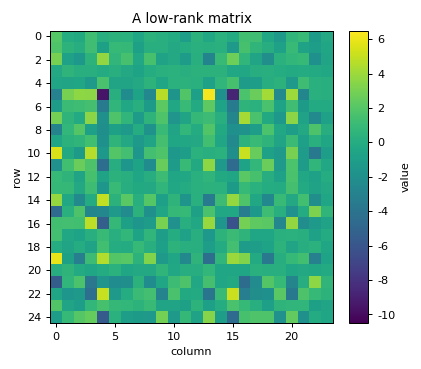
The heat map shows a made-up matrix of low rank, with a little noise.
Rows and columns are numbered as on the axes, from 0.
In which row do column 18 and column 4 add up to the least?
5
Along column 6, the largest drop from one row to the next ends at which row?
15
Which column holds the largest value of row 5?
13
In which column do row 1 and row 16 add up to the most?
3
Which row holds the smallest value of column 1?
22
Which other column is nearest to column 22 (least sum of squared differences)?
11
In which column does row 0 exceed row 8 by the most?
0
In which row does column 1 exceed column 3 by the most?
21
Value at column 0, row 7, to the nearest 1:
3
